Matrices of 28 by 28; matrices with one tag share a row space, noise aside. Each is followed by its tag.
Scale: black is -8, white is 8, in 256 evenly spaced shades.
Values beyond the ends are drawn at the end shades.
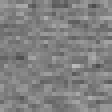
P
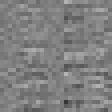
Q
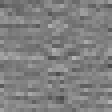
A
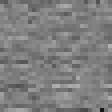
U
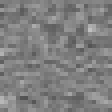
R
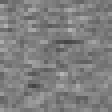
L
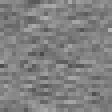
L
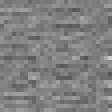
U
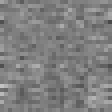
R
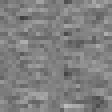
Q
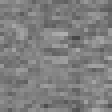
P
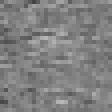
L
